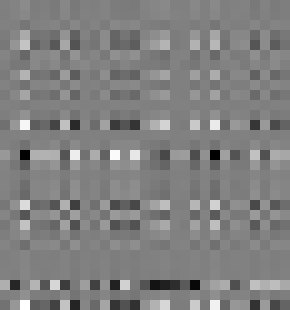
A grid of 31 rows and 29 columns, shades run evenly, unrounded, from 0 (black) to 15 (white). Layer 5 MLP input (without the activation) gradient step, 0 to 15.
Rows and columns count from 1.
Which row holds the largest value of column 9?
29
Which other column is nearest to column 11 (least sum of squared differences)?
27
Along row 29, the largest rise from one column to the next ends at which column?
13
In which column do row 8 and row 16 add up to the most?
12
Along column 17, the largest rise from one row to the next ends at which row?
30
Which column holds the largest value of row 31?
3
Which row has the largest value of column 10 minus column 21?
16
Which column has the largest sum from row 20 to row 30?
22
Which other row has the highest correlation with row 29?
7
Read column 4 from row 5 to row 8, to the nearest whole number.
6 8 8 7
